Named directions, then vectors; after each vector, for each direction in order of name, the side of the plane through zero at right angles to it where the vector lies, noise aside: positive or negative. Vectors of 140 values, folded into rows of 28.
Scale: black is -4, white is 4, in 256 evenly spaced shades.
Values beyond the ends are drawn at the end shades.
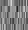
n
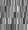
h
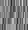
negative, negative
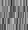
negative, negative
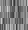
negative, negative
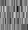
negative, positive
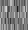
negative, positive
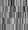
negative, negative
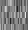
negative, positive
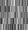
positive, positive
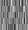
positive, positive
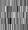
negative, positive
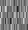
negative, positive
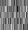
negative, positive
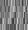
positive, positive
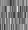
positive, negative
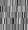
positive, positive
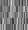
positive, positive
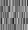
positive, positive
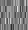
positive, negative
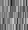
negative, negative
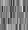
negative, negative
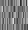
negative, negative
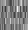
positive, negative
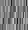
negative, negative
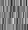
negative, negative
